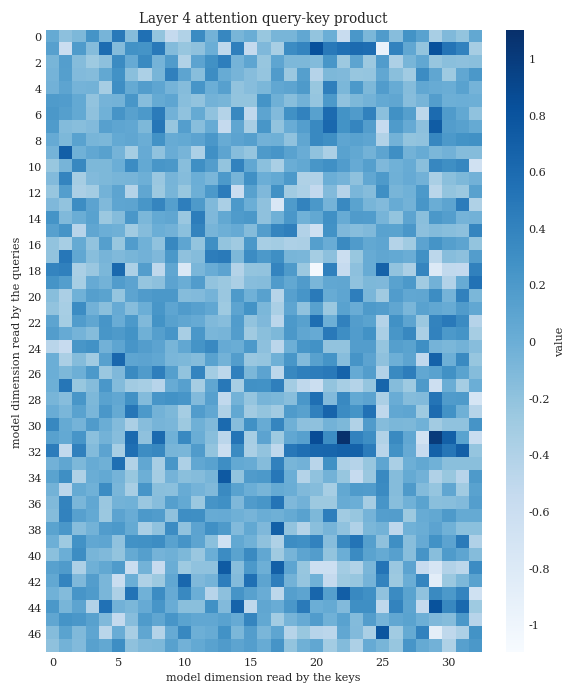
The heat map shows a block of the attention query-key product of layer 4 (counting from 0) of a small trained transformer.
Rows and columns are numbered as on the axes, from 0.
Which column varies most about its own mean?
29
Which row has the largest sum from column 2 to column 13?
24
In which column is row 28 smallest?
32
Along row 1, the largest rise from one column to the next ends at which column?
26
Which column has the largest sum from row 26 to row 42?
17
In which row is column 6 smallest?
41
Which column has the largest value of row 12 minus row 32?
13
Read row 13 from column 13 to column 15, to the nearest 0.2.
-0.4 0.2 0
